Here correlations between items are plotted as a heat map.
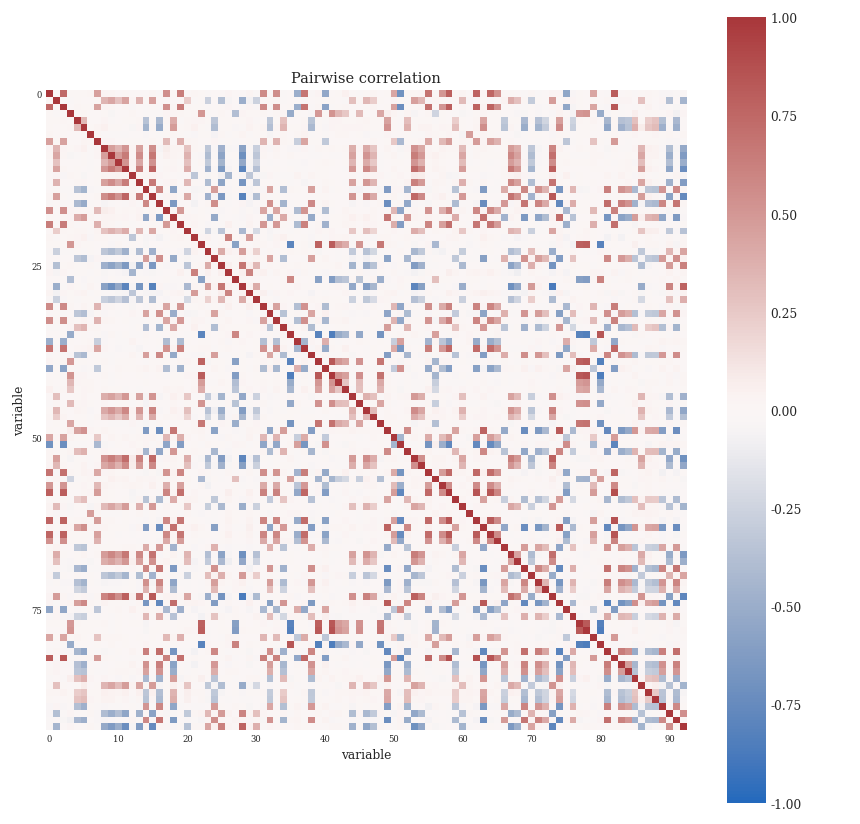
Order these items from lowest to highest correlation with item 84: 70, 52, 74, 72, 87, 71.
74, 52, 87, 70, 72, 71
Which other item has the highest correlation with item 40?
51
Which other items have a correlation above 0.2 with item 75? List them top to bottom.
36, 40, 51
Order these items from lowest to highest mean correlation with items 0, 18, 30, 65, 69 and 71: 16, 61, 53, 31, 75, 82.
75, 53, 61, 16, 31, 82
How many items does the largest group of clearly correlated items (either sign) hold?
27
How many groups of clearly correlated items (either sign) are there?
6
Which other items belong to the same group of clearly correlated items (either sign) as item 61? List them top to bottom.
6
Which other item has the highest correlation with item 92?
28
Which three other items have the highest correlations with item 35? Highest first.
80, 27, 56
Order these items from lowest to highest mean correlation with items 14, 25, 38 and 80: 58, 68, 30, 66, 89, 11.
11, 68, 58, 30, 66, 89
